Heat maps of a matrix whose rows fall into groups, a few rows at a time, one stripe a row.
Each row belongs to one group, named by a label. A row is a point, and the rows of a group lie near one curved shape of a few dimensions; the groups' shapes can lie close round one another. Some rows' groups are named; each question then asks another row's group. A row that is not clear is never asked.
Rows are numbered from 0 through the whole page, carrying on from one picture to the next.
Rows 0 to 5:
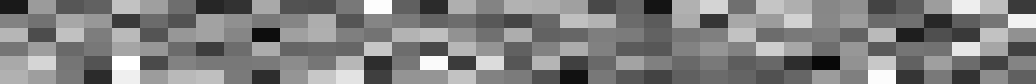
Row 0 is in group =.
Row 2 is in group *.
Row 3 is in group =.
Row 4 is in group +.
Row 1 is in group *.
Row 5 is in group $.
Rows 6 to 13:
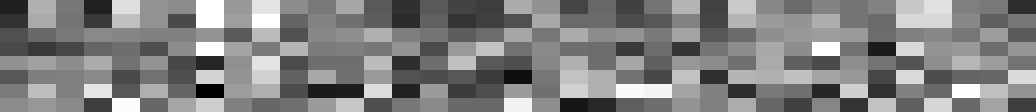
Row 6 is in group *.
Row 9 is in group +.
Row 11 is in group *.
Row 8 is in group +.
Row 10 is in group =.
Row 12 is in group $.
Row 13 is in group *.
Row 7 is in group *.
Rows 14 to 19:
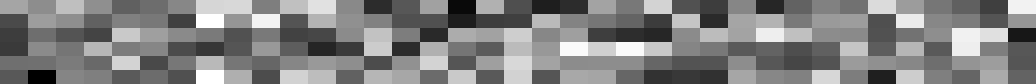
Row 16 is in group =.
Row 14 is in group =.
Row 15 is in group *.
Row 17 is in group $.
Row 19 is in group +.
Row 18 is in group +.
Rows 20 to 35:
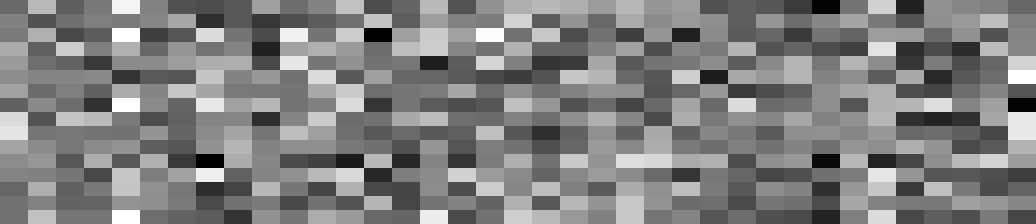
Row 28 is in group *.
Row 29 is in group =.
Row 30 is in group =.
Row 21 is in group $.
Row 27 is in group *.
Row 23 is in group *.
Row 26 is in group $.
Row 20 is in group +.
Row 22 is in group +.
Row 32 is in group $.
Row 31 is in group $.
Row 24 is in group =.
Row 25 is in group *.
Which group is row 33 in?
+
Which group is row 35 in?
+
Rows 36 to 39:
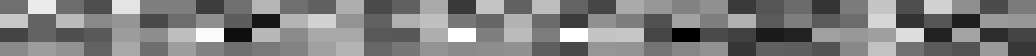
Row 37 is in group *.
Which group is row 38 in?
$
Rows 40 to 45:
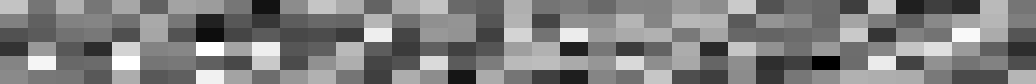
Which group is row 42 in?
$
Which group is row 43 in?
*
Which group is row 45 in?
=
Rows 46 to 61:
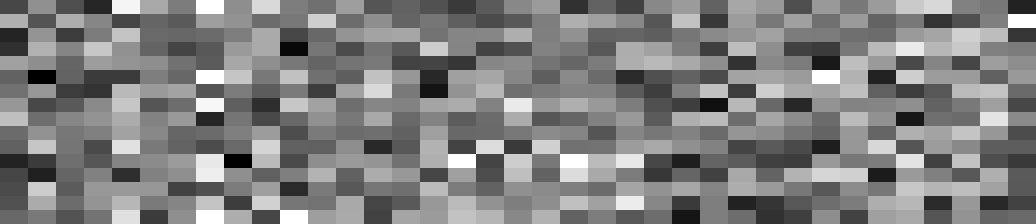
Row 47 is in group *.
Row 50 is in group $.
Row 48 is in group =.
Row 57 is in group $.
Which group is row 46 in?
*
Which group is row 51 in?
+
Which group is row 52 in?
=
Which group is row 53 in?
+
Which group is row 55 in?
=
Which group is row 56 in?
+
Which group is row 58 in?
+
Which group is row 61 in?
+
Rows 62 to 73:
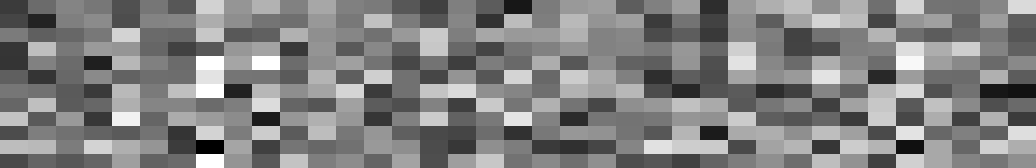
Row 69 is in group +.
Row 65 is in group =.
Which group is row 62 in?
*
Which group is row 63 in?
+
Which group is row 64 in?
+
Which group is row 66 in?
*
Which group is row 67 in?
+
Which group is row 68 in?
$
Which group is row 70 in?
*
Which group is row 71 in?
*
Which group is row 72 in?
$
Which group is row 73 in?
+
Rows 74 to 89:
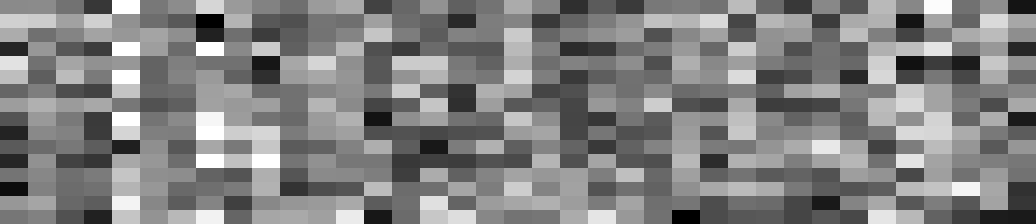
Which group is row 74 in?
*
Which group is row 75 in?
$
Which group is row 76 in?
$
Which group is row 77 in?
*
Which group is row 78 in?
*
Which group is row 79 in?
*
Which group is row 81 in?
=
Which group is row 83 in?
*
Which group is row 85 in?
*
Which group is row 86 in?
+
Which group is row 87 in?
=
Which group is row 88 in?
+
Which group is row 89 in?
$
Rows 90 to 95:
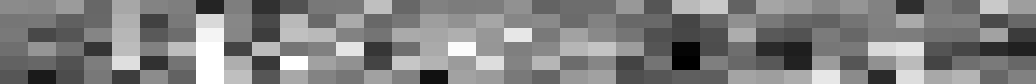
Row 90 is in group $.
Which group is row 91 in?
+
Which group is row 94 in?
+
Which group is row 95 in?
+
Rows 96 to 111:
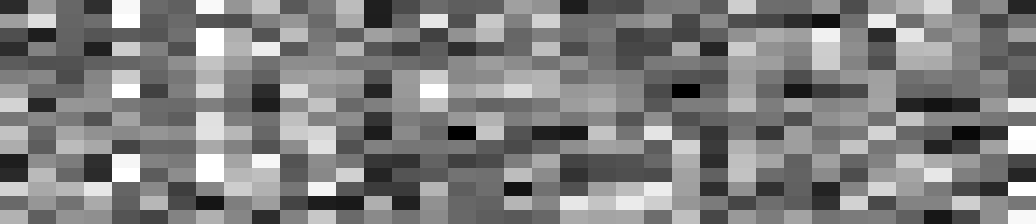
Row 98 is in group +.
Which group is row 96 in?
*
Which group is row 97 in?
+
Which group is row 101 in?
+
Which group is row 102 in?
+
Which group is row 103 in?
*
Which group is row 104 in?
+
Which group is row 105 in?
=
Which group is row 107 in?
*
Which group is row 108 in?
*
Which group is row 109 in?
=
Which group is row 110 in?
$
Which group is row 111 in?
*
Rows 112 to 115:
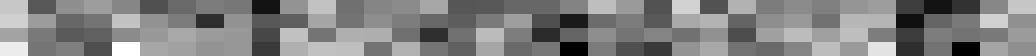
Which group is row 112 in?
*
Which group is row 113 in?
$
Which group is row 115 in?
$
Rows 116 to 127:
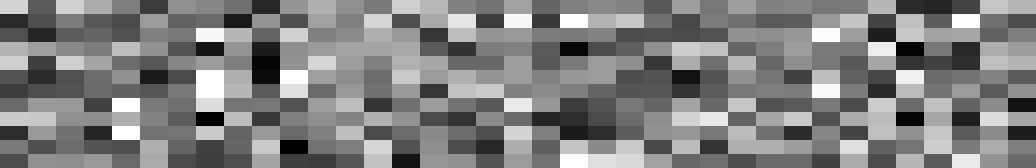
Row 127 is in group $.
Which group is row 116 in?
*
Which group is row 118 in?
+
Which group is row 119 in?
$
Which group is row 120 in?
*
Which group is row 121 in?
+
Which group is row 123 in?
*
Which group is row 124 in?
$
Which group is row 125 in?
*
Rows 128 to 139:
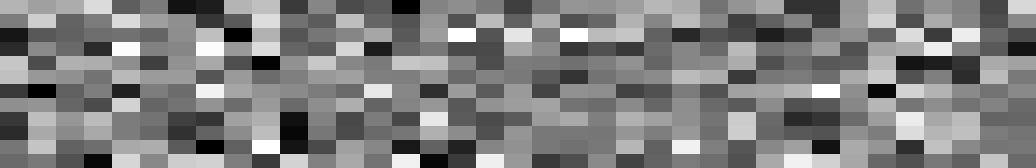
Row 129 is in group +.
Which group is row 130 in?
$
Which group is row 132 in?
*
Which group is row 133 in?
$
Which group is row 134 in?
+
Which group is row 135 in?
+
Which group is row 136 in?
=
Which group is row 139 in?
=
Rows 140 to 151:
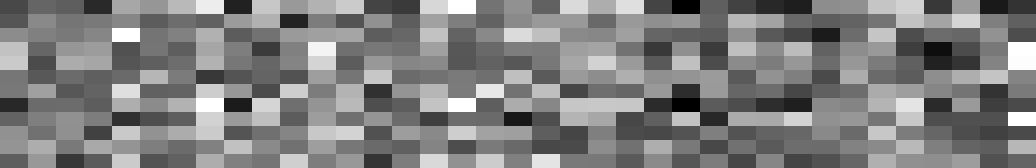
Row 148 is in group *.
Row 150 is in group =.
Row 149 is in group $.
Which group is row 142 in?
+
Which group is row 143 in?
*
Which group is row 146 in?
+
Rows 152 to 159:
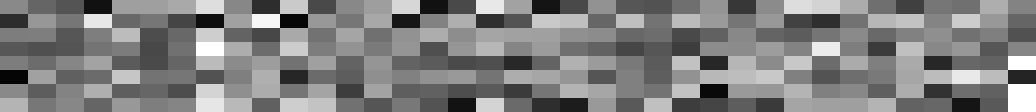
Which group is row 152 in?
=
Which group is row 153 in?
=
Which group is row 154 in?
+
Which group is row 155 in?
+
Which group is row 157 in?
=
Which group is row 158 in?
*
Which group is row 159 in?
=
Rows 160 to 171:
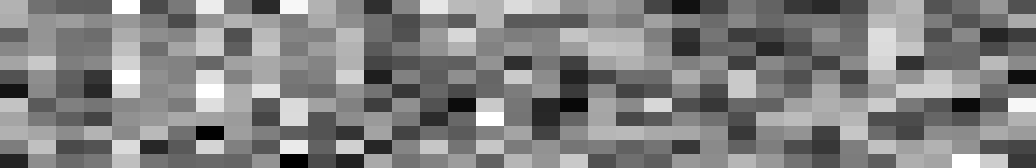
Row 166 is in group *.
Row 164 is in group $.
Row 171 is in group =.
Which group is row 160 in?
+
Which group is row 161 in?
=
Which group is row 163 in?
$
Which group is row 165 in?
*
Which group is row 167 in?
=
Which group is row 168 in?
=
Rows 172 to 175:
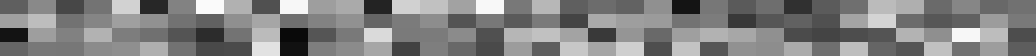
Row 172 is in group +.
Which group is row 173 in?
$
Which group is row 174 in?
=
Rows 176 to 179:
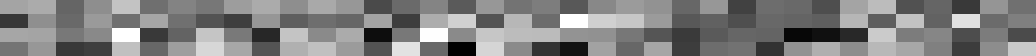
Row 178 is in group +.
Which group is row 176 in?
$
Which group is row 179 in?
=
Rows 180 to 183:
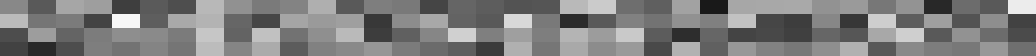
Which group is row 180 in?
*
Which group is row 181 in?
*
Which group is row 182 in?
$
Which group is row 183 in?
+
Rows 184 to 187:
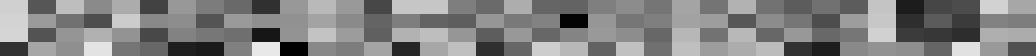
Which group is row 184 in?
*
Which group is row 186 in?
*
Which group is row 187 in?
=
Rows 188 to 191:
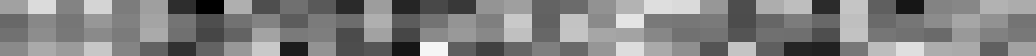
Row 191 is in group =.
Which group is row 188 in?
$
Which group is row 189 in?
$
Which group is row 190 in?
$
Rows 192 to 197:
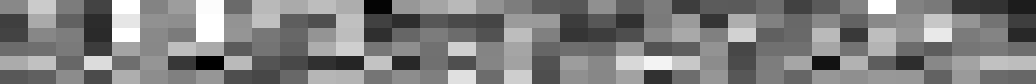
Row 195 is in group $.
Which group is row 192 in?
$
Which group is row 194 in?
*
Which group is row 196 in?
$
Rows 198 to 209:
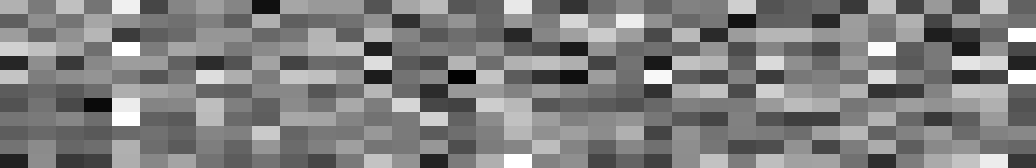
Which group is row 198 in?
*
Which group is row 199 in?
$
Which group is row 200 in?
*
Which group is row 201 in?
$
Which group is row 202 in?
=
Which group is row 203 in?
=
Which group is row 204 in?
=
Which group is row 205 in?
=
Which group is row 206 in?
+
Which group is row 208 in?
+
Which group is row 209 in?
=
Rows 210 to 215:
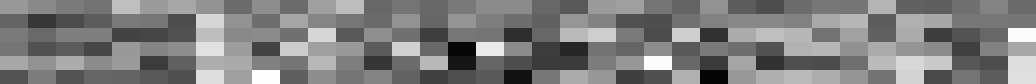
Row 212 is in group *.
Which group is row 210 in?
$
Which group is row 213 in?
=
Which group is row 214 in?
=
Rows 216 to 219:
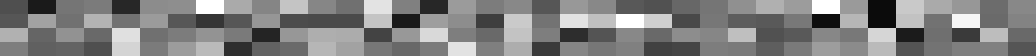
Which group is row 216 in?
+
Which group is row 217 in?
$
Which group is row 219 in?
$
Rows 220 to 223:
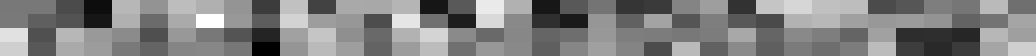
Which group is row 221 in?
=
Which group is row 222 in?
*
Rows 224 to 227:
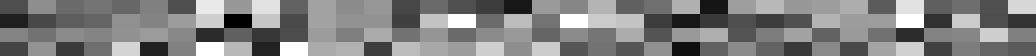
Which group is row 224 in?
*
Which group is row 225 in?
$
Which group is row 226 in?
$
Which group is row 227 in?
+
